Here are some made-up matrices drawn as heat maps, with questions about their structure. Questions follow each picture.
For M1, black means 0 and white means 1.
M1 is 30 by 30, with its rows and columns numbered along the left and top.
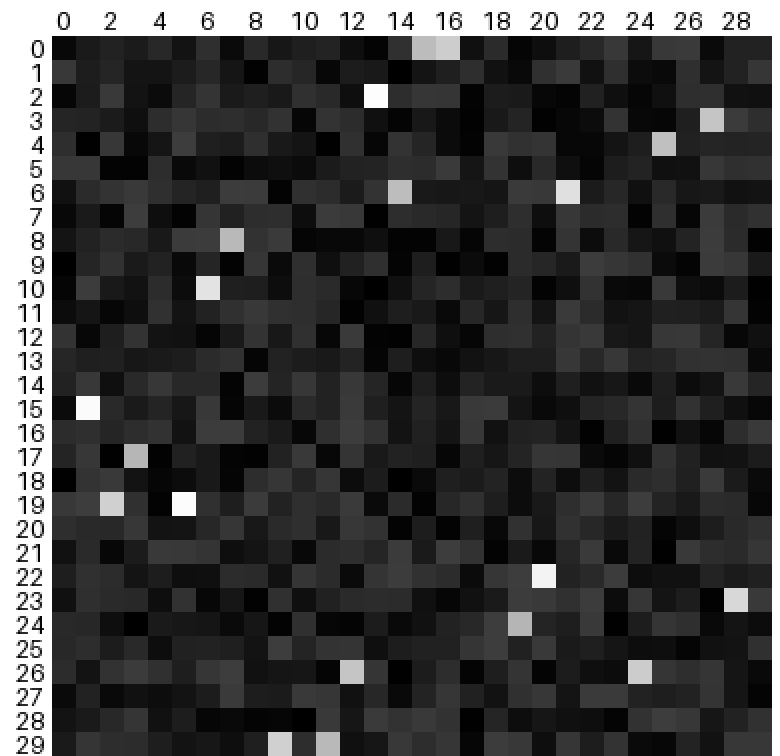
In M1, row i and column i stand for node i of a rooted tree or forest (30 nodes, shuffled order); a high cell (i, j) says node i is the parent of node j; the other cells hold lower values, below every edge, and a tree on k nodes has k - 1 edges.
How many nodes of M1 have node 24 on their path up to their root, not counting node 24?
4
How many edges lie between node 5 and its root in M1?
3
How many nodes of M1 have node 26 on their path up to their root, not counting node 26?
6
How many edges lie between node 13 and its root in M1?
4
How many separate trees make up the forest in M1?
10
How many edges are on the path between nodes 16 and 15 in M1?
2
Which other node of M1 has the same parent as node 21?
14
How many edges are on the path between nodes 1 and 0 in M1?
2
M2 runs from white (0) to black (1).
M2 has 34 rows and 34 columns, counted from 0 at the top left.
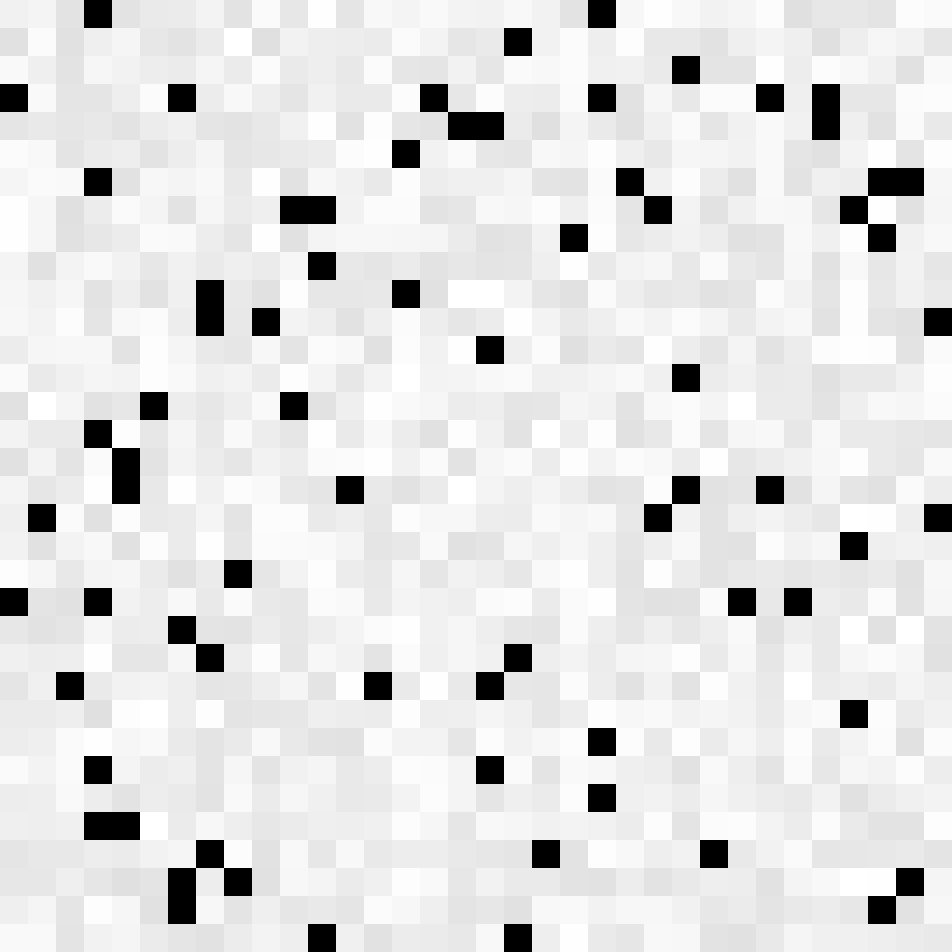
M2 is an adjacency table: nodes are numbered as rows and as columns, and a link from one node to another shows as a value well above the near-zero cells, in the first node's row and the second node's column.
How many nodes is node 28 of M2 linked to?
1
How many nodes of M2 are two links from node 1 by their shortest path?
2
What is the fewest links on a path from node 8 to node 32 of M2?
2
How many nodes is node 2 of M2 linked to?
1
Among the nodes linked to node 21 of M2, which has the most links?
node 3
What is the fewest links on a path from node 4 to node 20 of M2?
6
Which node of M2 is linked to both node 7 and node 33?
node 11
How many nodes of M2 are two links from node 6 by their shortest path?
6
